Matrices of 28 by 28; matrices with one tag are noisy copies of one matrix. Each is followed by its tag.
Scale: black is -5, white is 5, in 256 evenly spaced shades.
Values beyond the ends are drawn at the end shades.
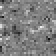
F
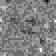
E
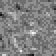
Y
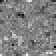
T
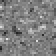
F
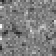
F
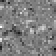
F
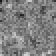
T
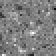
Y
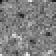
T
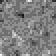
T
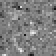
Y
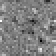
E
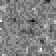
E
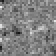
F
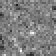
Y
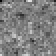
T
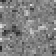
F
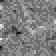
F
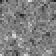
T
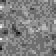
F
